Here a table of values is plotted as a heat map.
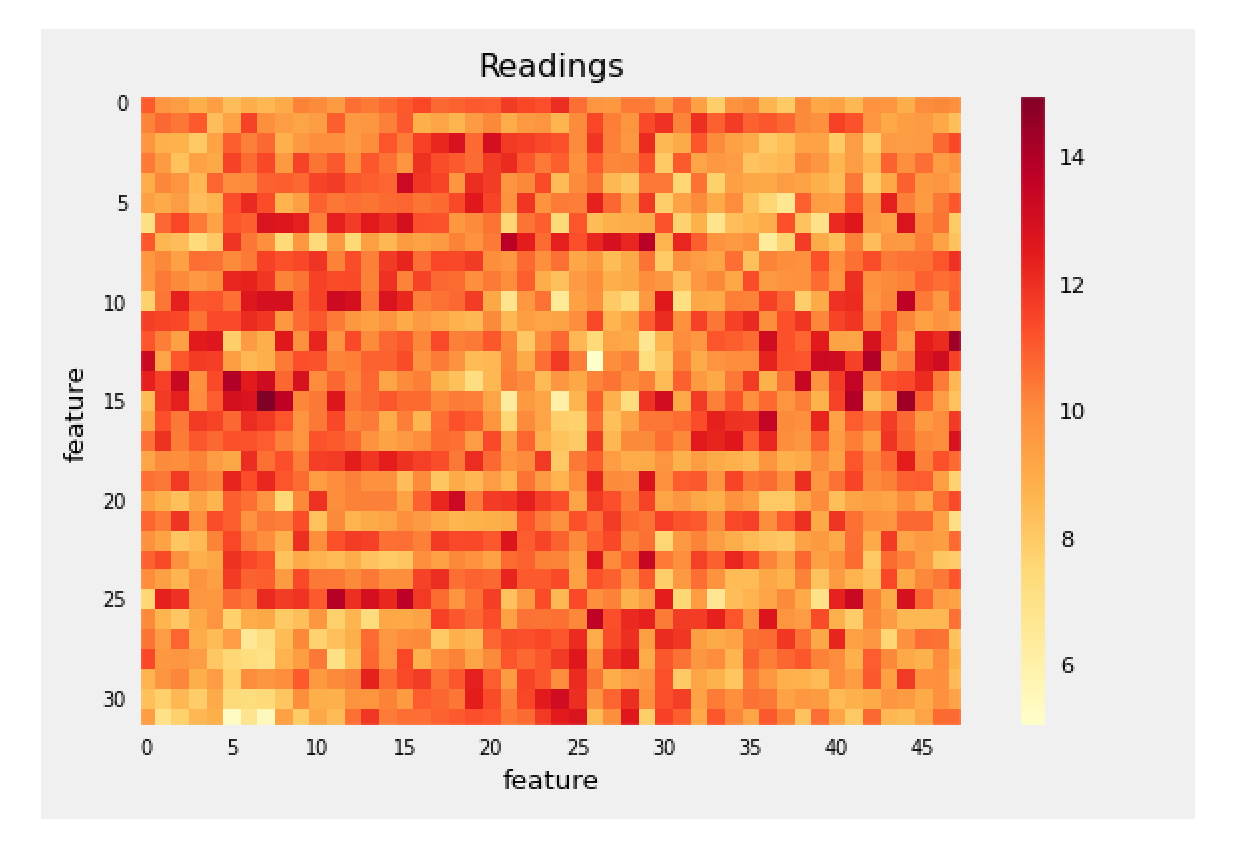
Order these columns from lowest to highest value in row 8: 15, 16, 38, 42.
38, 16, 42, 15
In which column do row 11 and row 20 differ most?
18
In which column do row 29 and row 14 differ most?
5
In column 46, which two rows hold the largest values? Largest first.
13, 12
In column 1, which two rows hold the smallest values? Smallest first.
31, 30
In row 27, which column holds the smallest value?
6
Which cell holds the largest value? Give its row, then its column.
15, 7
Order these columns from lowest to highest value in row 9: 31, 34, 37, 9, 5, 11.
31, 34, 37, 9, 11, 5
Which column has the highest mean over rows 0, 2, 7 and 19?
29
